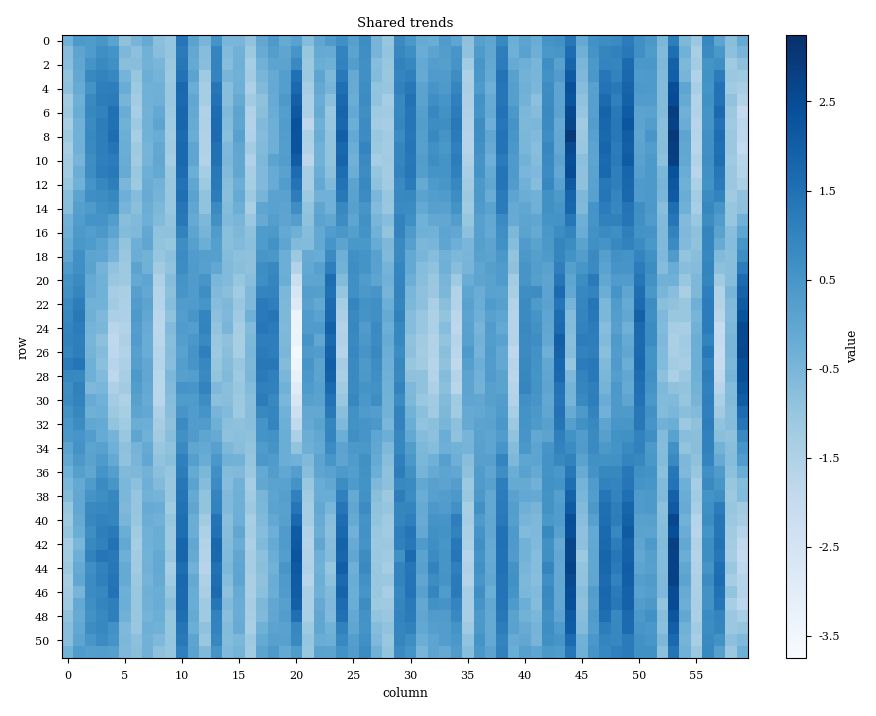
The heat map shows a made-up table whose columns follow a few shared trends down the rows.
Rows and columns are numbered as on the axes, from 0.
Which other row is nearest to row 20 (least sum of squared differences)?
31
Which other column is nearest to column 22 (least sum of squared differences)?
37
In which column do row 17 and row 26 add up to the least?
20
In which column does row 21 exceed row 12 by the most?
59
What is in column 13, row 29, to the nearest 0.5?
-0.5
